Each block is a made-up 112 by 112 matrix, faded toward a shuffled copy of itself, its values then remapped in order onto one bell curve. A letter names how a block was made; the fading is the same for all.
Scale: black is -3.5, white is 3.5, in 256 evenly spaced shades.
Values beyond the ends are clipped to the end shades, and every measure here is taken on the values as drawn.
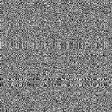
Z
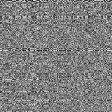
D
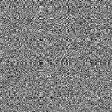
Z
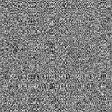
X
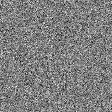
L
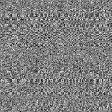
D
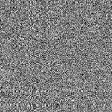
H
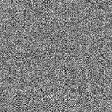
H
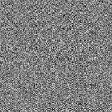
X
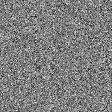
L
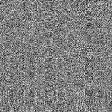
H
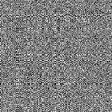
Z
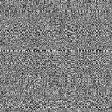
D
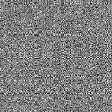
Z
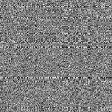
D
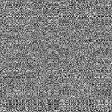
D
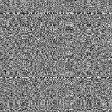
D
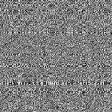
D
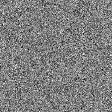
L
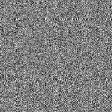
H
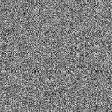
H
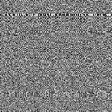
D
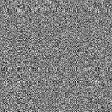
X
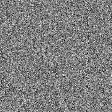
L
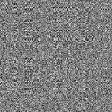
X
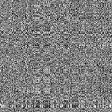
D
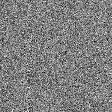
L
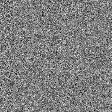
L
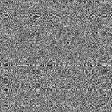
D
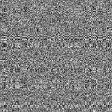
Z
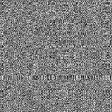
X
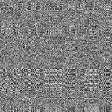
D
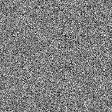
L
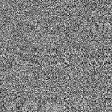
H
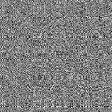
Z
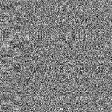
H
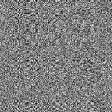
X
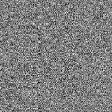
H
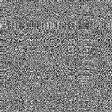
D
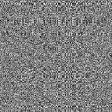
Z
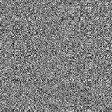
H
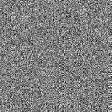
H
